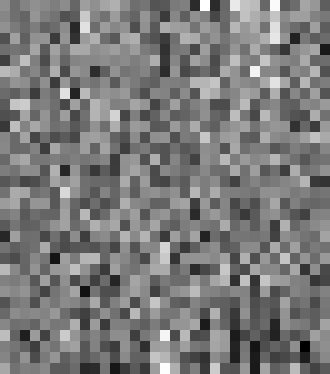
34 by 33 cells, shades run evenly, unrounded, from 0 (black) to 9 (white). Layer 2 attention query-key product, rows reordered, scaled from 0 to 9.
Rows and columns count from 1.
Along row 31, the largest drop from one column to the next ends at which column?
18
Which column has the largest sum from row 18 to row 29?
7
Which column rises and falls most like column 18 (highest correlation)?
2
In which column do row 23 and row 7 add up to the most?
26
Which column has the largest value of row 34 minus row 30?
17
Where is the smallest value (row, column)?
32, 31
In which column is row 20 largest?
9
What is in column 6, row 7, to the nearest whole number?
6
